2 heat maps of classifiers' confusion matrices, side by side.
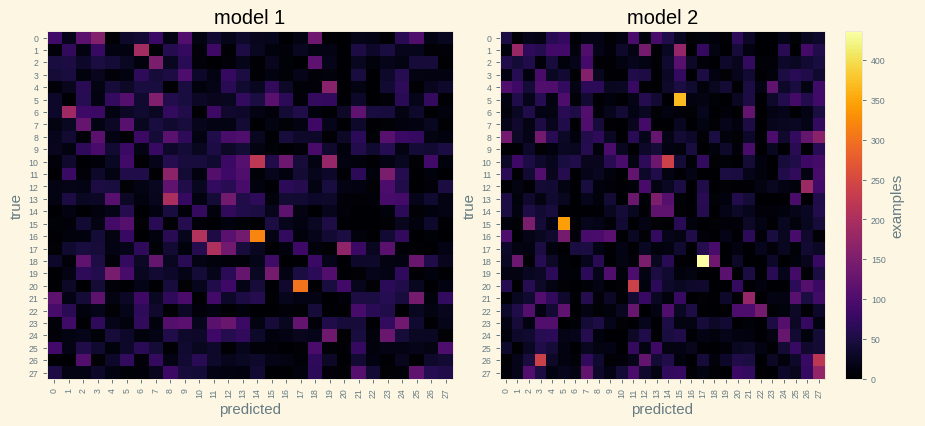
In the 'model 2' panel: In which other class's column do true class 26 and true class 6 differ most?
3
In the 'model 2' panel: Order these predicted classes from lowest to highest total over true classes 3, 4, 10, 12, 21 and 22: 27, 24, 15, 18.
18, 24, 15, 27
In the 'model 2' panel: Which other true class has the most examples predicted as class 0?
8
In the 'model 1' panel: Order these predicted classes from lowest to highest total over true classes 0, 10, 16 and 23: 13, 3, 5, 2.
2, 5, 3, 13
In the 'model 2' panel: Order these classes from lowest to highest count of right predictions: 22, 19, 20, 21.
20, 19, 22, 21
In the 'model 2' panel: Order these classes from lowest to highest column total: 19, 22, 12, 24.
22, 19, 24, 12
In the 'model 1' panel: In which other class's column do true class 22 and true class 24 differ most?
19
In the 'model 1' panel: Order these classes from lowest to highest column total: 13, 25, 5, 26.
26, 25, 5, 13
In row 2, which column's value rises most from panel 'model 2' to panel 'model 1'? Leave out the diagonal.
18
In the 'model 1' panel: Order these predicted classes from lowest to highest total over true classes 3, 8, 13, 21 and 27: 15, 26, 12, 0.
15, 26, 0, 12
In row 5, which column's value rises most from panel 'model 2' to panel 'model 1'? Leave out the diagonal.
7
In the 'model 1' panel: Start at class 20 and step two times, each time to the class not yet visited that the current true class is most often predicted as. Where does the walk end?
11
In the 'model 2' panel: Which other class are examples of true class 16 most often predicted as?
5
